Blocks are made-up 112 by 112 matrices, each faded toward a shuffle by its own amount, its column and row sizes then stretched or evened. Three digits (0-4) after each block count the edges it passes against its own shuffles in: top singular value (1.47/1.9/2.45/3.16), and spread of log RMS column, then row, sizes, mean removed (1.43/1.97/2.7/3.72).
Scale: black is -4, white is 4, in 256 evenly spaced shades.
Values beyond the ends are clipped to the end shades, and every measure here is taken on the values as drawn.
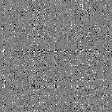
2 3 3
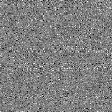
2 0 2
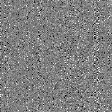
2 3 0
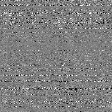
0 1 4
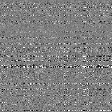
3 2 4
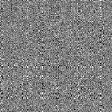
3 3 2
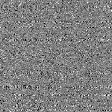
2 0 2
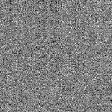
2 1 1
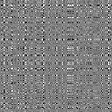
4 4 4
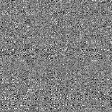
2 2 3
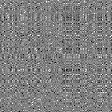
4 2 2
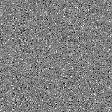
2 1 0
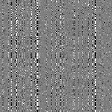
4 4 0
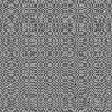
4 2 3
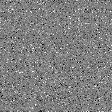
0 0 2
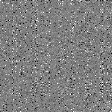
2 2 1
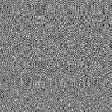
3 0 1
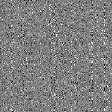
3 3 0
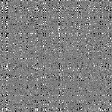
3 3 3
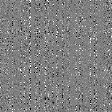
1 4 2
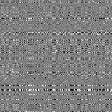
4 0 4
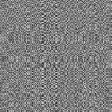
4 4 0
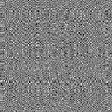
4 2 2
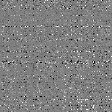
2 2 3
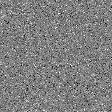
0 0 1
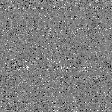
1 0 2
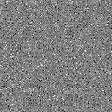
2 0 0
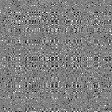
4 2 3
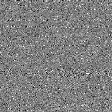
2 0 2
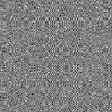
4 2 2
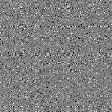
3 0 2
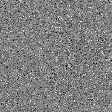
0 1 0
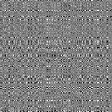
4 3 4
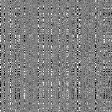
4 4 2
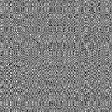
4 3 1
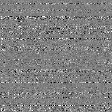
0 1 4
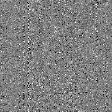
1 3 0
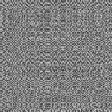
4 2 3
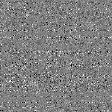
0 2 3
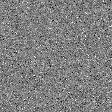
0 0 0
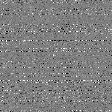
0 0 4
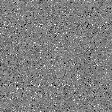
0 1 2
